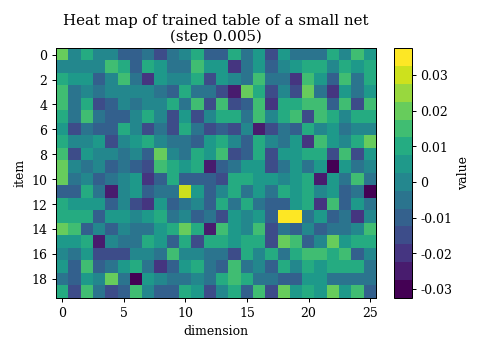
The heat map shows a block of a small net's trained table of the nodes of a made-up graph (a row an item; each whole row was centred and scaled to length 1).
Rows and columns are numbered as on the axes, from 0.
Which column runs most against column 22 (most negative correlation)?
8
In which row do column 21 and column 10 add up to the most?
11
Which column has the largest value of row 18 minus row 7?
4
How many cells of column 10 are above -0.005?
13
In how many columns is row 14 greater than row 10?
10
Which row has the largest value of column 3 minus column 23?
12
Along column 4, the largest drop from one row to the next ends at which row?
19
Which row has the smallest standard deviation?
1
